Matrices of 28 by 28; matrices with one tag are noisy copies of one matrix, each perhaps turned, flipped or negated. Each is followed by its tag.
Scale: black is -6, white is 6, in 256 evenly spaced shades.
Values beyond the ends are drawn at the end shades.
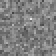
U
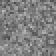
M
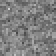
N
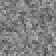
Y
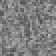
Y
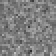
U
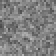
M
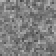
M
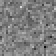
U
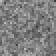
M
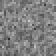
U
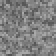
N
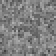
Y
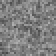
Y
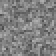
Y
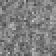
N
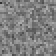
U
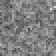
M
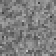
N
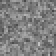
M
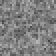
Y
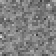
N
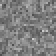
Y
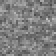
N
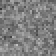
M
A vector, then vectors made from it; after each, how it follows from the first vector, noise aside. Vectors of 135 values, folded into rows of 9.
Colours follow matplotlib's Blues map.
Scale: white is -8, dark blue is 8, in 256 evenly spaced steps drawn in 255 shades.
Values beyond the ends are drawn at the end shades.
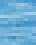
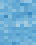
negated, partly zeroed.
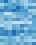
wrapped around, scaled up.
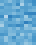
sign-scrambled.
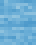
shrunk.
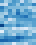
wrapped around, scaled up.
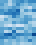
wrapped around, scaled up.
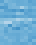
reversed, negated, partly zeroed.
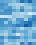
scaled up.
